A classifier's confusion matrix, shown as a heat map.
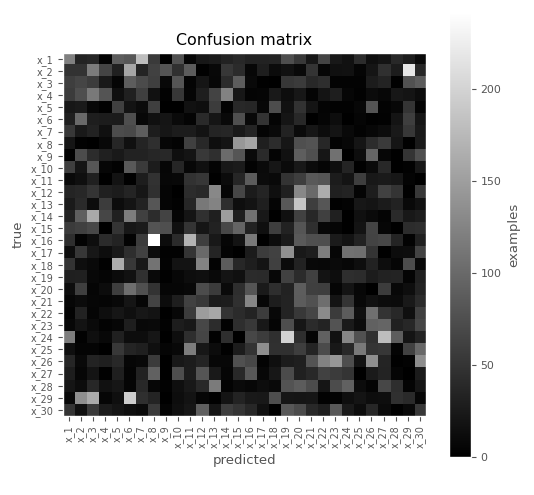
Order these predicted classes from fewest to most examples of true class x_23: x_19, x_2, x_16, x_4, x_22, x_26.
x_4, x_2, x_22, x_16, x_19, x_26
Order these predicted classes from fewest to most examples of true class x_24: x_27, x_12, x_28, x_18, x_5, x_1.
x_5, x_18, x_12, x_28, x_1, x_27
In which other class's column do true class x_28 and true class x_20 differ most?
x_6
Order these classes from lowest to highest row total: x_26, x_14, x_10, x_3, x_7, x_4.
x_10, x_7, x_4, x_3, x_26, x_14
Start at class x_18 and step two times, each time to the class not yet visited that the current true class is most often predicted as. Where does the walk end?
x_26
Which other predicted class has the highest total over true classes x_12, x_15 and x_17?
x_22
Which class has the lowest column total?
x_9
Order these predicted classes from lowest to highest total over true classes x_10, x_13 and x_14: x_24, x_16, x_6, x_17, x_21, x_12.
x_24, x_17, x_21, x_16, x_12, x_6
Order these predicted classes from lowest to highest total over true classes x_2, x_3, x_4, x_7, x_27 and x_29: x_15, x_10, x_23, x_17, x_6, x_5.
x_17, x_23, x_5, x_15, x_10, x_6
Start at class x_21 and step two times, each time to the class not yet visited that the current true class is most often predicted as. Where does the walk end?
x_8
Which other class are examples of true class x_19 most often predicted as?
x_21
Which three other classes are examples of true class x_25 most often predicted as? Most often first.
x_17, x_11, x_30
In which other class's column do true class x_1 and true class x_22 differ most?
x_7
